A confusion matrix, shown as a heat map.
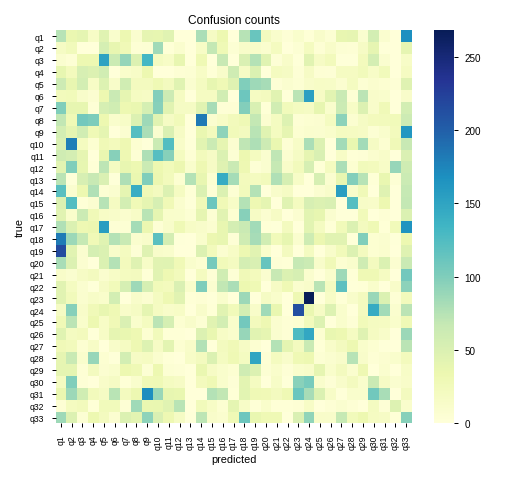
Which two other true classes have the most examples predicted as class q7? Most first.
q3, q13
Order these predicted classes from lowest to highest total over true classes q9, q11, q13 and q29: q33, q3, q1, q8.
q3, q8, q1, q33
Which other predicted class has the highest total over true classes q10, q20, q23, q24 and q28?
q2
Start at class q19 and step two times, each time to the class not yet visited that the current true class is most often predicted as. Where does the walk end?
q33
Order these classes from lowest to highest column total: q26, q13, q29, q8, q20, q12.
q13, q26, q12, q20, q29, q8
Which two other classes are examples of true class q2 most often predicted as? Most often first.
q10, q15
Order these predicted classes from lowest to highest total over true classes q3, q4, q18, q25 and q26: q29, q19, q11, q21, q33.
q21, q11, q33, q29, q19
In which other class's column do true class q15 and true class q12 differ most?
q28
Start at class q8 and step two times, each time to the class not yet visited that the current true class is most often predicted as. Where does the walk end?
q27
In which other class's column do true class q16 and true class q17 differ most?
q5
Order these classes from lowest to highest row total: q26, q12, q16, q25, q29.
q29, q16, q25, q26, q12
